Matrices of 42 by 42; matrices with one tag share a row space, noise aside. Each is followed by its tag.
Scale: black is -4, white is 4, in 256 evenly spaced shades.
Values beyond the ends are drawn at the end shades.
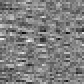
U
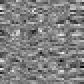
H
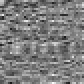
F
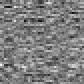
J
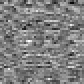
J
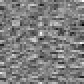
H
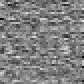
F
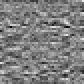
F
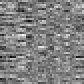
U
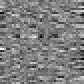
H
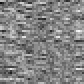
U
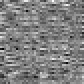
F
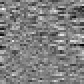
H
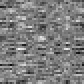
U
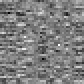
U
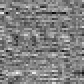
F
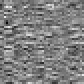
J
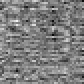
F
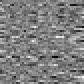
H
